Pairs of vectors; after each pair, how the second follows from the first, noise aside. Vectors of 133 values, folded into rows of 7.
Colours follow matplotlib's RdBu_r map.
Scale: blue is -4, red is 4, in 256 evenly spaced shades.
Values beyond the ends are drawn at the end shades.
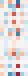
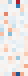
negated, partly zeroed.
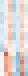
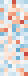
shuffled.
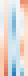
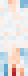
negated, partly zeroed.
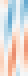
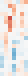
negated, partly zeroed.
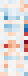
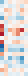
reversed.
